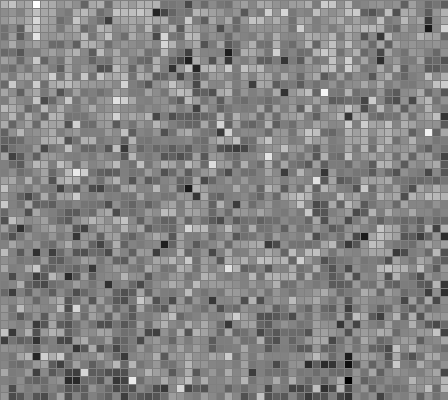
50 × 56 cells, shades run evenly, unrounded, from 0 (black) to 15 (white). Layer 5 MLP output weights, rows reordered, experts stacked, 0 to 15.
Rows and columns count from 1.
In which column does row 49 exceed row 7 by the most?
23
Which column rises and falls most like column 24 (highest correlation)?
29
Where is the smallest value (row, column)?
48, 44
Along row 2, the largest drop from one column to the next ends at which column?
20
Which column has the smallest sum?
56
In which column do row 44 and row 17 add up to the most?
54
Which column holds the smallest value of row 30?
46
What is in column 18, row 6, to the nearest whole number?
8
